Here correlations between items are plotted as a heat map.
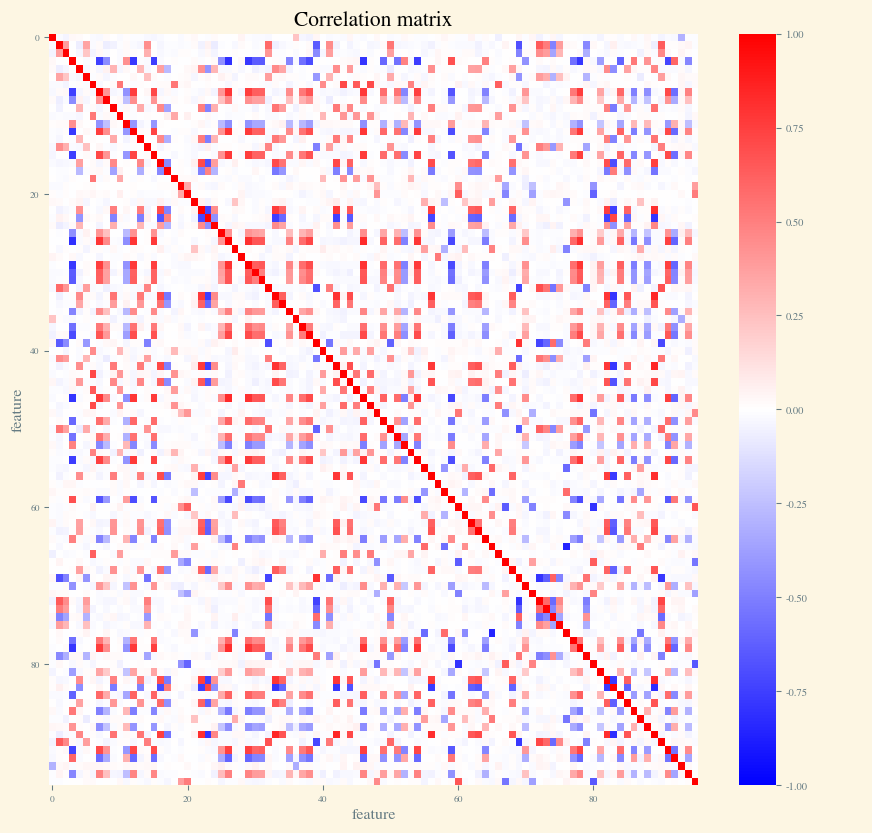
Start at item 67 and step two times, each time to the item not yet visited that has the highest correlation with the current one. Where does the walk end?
71
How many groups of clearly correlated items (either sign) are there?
8
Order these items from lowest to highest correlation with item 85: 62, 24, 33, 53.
53, 24, 62, 33
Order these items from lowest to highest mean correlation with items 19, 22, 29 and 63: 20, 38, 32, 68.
32, 20, 38, 68
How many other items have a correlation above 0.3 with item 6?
8
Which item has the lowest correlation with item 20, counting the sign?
80
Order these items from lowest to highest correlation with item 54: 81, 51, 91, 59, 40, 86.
59, 86, 40, 81, 51, 91
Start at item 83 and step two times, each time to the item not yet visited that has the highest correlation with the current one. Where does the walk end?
17
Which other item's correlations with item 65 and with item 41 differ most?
76
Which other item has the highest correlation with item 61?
65
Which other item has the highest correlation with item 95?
60
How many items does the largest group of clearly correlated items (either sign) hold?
31
